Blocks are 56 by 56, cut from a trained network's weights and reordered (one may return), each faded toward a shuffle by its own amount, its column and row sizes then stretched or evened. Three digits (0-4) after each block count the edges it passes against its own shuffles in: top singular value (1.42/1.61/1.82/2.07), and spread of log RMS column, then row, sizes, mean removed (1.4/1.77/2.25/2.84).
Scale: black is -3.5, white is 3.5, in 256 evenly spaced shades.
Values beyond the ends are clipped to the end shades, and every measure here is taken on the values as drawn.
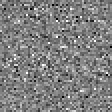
0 0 2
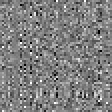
2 4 0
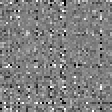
1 3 3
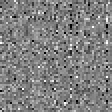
2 2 1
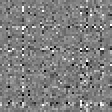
3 3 2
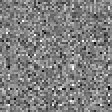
3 2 1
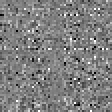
0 3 3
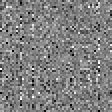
2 3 0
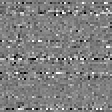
1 0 4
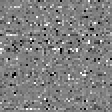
0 0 3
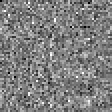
2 1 0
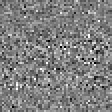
1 0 3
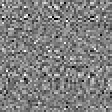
4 0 2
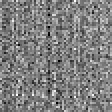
4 1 1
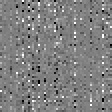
2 4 0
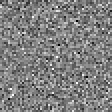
1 1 0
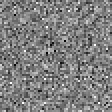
1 0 0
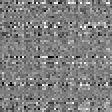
3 0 4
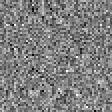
3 0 0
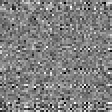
4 1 3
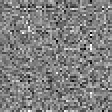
4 2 1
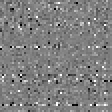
2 2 3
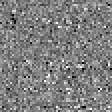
0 1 2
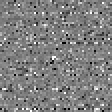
2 1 3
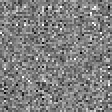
2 1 1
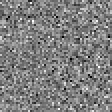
1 0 0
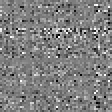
1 3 4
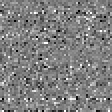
3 1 2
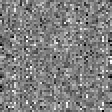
1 3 1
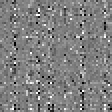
3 4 1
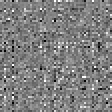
2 3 3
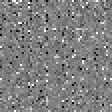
0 2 0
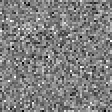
0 0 0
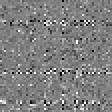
4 3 3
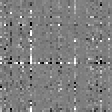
3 3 2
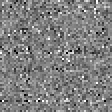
0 1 2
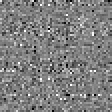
0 1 3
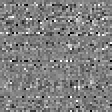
0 1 4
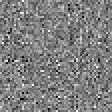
3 2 1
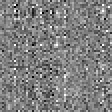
3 3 1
